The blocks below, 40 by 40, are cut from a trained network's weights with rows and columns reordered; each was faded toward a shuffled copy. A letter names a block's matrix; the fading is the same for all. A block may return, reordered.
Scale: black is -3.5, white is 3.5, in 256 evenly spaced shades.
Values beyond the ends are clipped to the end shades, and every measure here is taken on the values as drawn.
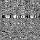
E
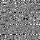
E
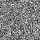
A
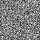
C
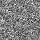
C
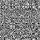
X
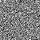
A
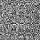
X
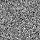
C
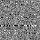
E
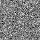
C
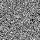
C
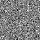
A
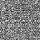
X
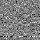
E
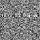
X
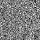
A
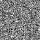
A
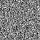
C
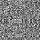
X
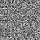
X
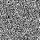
C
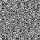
X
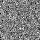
C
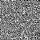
A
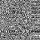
X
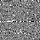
E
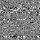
E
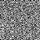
X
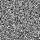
C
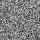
C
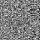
X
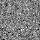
A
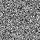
C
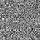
X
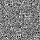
A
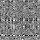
E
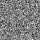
C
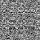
X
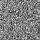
X
